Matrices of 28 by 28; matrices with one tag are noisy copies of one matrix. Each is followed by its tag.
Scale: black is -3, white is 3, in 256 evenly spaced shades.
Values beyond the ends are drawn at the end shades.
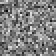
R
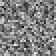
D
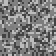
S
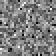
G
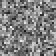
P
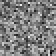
D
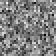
P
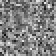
D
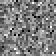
R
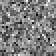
S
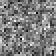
S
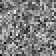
R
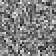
G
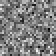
G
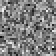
G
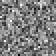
R
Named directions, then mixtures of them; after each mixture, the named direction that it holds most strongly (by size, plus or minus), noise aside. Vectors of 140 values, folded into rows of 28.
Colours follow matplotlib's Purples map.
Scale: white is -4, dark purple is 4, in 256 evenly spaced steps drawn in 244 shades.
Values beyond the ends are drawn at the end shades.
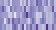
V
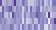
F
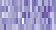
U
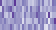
F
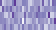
F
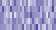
V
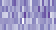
U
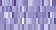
F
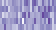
U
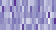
F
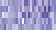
U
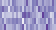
U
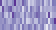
F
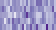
V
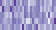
F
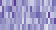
F
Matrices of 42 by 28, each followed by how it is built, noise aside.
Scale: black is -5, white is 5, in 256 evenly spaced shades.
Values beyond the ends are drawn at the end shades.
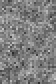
smooth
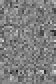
low rank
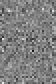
low rank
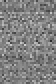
repeating columns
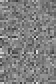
low rank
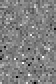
sparse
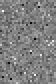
sparse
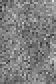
smooth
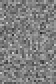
blocks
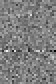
uneven rows
